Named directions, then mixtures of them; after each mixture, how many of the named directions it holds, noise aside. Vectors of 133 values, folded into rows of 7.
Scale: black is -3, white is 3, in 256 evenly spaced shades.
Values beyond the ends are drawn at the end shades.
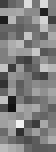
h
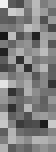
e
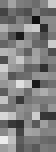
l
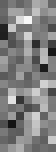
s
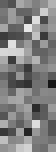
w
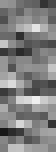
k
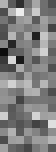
three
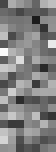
three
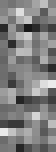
three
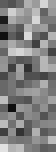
four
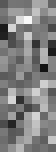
one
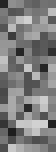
three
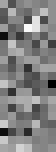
three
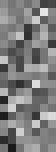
two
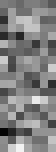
three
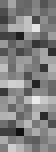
three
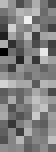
four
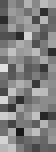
three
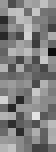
four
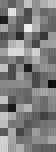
four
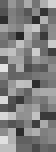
two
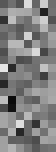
one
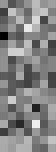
three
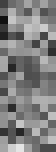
four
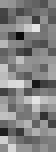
two
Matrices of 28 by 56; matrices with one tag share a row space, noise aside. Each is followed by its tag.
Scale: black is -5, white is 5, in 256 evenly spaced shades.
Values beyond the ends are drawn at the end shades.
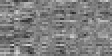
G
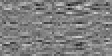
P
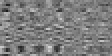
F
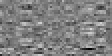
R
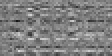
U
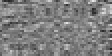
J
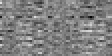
R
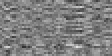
P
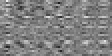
F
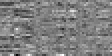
G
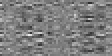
R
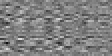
F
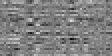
U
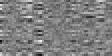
R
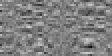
R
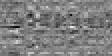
U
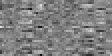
R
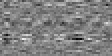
P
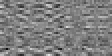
F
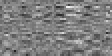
P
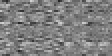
F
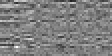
G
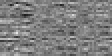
G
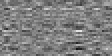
P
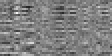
G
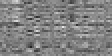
U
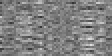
R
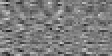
F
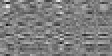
F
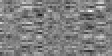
R
